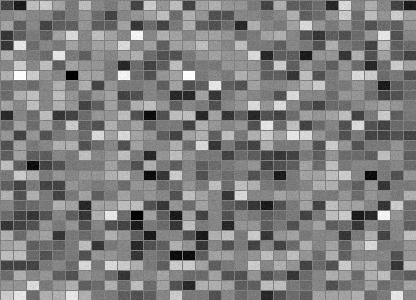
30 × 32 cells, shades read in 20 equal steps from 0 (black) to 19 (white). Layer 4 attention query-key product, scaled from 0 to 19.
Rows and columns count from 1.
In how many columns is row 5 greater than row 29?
16
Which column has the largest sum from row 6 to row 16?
2
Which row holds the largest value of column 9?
22
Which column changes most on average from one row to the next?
14
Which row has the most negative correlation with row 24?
15
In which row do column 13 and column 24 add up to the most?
8
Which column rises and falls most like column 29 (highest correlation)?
13
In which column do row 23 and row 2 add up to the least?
18
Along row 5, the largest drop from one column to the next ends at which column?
3
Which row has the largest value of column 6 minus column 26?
4
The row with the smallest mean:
23
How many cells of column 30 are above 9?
12
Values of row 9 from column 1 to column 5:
8 9 8 10 13
